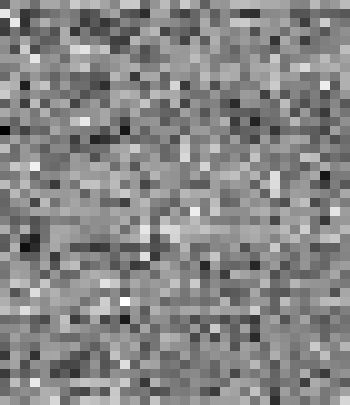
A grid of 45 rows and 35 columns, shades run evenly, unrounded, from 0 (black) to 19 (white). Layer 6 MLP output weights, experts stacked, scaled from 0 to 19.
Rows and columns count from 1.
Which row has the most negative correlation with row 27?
35
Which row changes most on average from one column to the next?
10
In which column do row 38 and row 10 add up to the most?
18
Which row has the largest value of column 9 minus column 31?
43
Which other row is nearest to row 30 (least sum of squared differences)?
37
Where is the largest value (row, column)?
34, 13
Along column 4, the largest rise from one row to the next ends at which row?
7
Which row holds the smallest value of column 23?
31
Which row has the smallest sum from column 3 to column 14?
28
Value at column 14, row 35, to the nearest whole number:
11
